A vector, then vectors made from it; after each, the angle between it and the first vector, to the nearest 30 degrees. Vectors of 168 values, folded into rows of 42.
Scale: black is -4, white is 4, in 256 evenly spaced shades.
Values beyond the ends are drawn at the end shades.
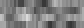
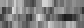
120 degrees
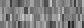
60 degrees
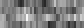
30 degrees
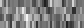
60 degrees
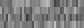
120 degrees
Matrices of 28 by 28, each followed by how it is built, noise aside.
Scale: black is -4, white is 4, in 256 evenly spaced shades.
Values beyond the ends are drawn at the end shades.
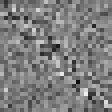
banded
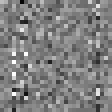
uneven columns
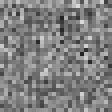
blocks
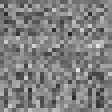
blocks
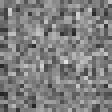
blocks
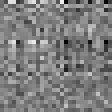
low rank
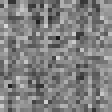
blocks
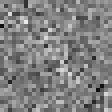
block diagonal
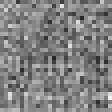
blocks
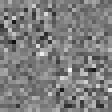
block diagonal
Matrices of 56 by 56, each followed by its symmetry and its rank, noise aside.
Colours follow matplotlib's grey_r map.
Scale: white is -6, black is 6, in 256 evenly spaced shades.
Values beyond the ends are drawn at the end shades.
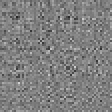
symmetric, rank five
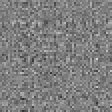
no symmetry, rank seven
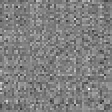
symmetric, rank five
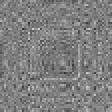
symmetric, rank five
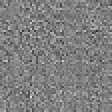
antisymmetric, rank six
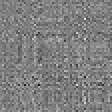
antisymmetric, rank six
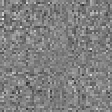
no symmetry, rank seven
